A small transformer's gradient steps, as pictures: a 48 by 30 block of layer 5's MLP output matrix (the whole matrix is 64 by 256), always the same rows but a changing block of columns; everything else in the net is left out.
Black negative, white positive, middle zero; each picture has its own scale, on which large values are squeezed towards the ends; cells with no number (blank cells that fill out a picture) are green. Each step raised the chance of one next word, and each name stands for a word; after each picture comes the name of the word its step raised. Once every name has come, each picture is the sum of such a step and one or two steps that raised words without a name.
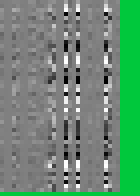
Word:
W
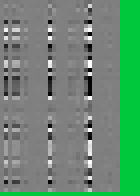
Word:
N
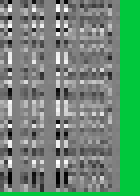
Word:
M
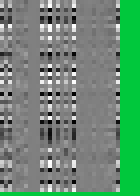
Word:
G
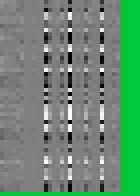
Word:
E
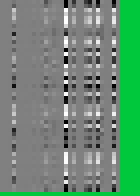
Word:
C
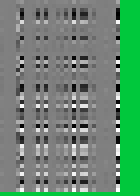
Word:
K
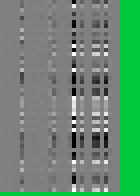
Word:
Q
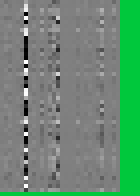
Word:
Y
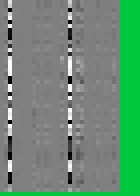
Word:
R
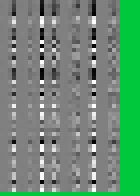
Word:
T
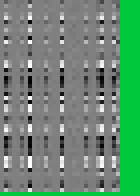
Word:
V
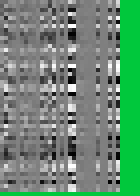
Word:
R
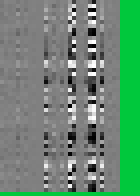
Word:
W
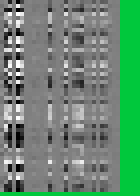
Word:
E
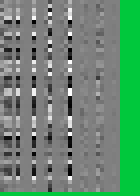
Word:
Y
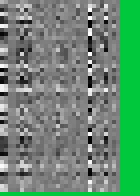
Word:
Y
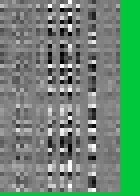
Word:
K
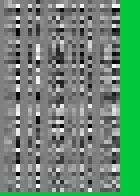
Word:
K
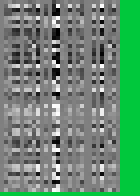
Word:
T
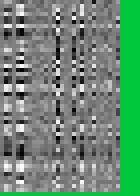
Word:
Y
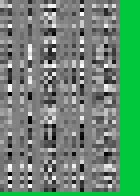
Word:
W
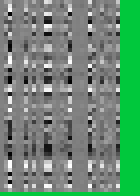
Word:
W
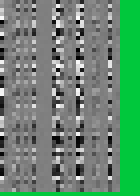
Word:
Y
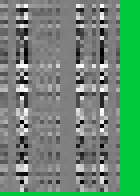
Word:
R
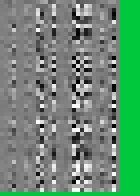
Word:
K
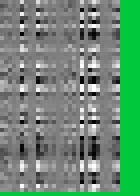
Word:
R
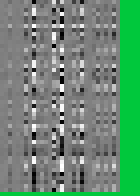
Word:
M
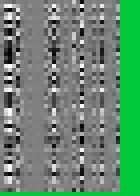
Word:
Y
